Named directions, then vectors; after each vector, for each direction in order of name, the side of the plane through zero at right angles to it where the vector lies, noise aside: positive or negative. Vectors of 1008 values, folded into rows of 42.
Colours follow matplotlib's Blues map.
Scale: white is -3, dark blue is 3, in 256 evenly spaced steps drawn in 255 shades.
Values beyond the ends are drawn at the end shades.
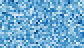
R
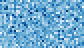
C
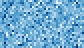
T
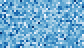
negative, negative, positive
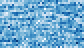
negative, negative, negative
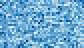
negative, negative, positive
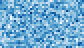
positive, negative, negative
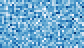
negative, negative, negative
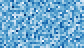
negative, positive, negative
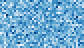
positive, positive, negative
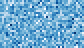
negative, negative, negative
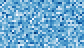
positive, positive, negative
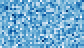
positive, negative, positive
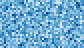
positive, negative, positive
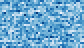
negative, positive, negative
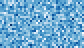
negative, negative, negative
